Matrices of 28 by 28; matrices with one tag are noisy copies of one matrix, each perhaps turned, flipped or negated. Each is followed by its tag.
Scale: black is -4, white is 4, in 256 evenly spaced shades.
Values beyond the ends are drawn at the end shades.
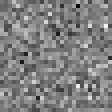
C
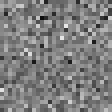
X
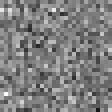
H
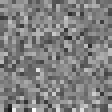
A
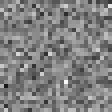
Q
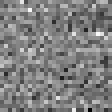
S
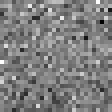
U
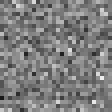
H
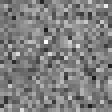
Q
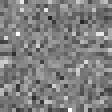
S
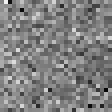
U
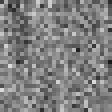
S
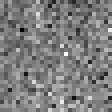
U
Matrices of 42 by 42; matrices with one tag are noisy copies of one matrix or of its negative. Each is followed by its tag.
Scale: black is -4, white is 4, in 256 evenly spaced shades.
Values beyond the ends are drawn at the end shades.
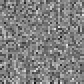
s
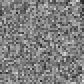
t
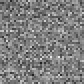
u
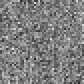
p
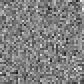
t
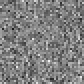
p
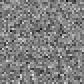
u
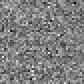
u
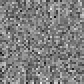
s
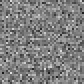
u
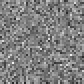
s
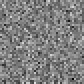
s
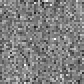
p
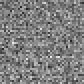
u
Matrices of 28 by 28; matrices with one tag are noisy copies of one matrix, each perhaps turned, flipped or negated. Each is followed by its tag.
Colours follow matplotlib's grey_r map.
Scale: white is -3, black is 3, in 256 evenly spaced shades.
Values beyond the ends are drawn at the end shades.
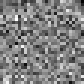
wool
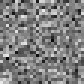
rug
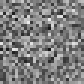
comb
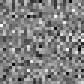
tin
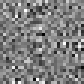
tin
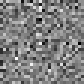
tin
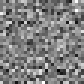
rug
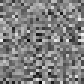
tin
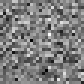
comb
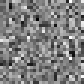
rug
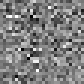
comb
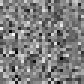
comb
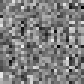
rug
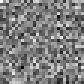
wool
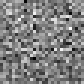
comb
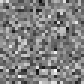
rug
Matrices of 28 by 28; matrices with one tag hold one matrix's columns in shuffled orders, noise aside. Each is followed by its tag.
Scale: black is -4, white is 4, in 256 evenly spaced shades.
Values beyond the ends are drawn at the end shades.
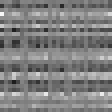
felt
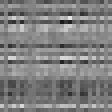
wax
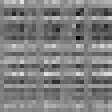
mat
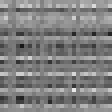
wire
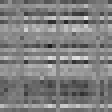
wax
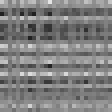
mat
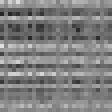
mat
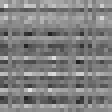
wire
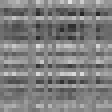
mat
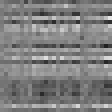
wax
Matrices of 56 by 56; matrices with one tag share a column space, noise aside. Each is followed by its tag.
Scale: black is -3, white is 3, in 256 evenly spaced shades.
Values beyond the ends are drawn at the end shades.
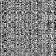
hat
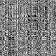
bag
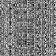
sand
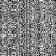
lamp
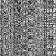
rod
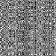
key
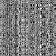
sand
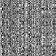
sand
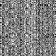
sand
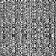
lamp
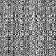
bag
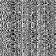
hat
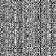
lamp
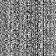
hat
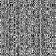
sand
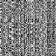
lamp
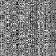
hat
